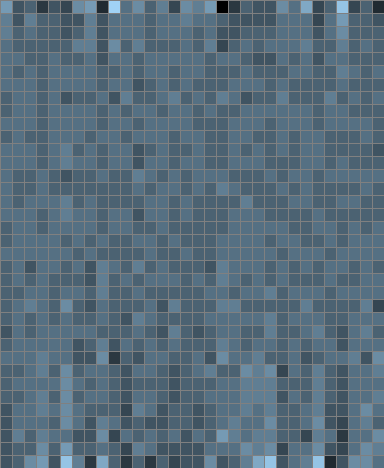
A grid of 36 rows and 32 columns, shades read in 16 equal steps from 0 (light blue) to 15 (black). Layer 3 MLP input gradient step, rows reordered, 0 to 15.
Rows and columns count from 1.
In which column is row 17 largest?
12
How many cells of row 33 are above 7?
16
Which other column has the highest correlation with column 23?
27
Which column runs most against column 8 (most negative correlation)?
9
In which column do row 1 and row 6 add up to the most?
19
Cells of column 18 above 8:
2
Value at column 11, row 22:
7
